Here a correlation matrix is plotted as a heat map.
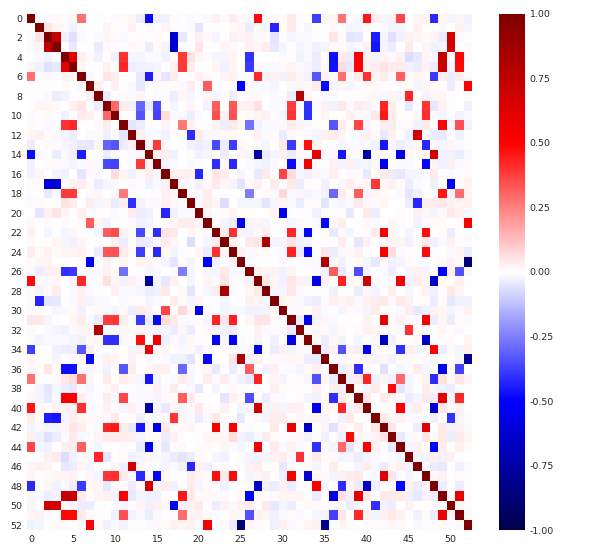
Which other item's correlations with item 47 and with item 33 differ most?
42
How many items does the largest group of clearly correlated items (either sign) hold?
10
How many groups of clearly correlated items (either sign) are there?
11
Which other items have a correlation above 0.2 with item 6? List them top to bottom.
0, 27, 37, 40, 44
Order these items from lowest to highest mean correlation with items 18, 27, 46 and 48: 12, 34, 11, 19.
19, 34, 11, 12
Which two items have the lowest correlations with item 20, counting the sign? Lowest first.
30, 16
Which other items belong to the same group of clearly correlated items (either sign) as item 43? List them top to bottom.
38
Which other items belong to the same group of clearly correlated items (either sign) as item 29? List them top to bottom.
1
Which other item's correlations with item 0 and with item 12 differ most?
46
